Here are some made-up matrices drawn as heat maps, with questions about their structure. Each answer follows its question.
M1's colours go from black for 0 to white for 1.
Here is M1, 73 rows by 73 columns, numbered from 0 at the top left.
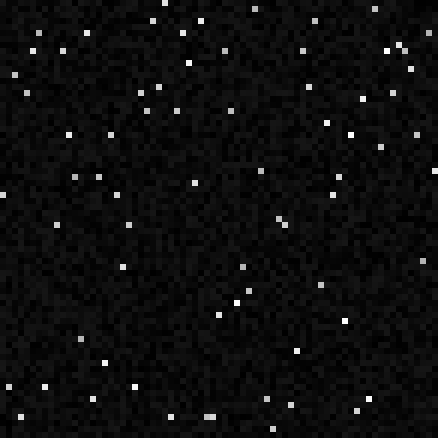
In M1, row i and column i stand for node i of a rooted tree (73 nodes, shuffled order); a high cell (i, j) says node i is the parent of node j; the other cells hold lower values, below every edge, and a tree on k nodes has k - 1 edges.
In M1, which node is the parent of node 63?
24
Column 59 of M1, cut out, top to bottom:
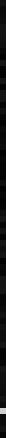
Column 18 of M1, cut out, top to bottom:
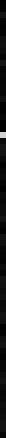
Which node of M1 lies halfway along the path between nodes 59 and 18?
11
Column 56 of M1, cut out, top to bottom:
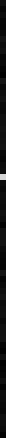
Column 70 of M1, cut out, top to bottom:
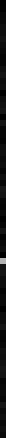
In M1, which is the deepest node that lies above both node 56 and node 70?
22
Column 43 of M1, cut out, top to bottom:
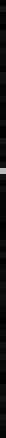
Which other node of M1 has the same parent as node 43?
72
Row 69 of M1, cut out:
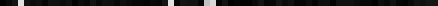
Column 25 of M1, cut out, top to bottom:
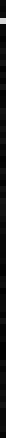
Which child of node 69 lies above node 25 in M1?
3
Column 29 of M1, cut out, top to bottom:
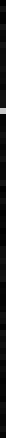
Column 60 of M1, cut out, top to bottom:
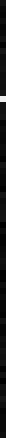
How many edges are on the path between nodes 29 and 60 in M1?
2
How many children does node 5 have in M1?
4
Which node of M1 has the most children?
8
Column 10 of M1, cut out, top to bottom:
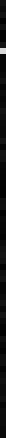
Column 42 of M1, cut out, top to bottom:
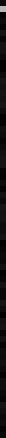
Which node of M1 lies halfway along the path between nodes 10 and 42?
64
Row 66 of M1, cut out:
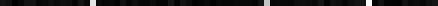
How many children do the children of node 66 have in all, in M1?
5
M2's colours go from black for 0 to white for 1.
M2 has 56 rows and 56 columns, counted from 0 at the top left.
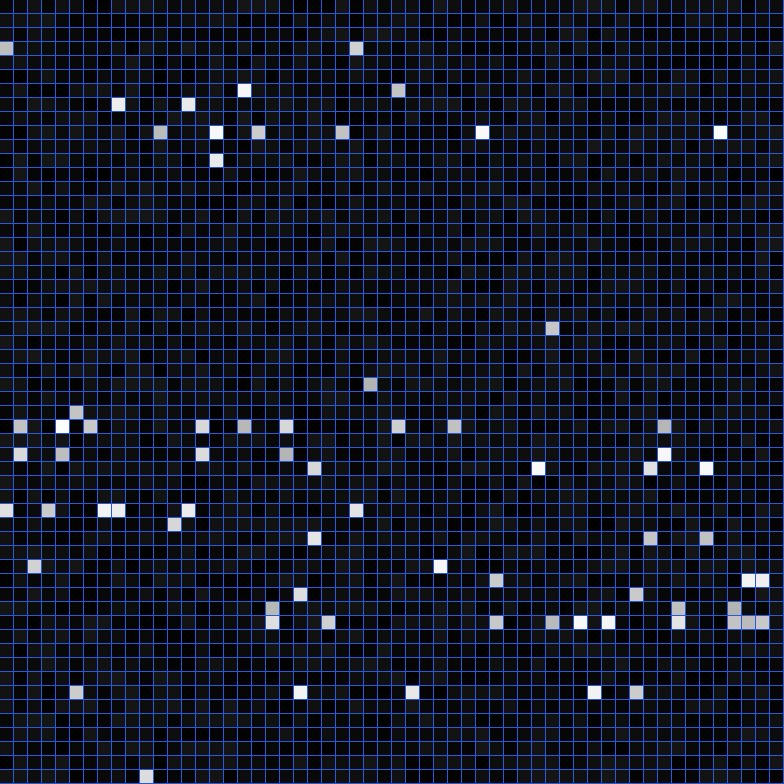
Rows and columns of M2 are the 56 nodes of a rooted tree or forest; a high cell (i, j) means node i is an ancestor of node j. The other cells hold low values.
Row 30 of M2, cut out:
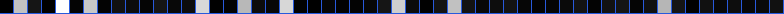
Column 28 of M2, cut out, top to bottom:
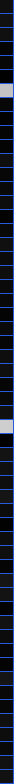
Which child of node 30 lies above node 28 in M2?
6
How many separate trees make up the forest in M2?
11
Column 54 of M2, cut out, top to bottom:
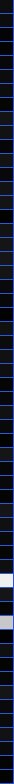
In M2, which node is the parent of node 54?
41
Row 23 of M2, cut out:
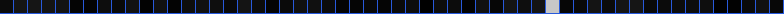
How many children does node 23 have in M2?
1
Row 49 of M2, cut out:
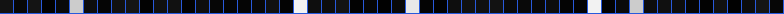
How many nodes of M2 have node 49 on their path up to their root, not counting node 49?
5
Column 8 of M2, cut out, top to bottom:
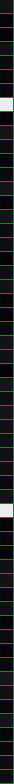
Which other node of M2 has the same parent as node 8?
13
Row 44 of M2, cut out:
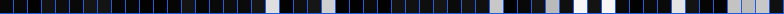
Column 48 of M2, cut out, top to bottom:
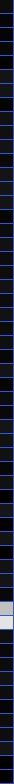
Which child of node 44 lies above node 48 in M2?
43
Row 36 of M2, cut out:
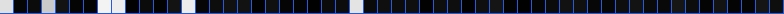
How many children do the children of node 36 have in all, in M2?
4
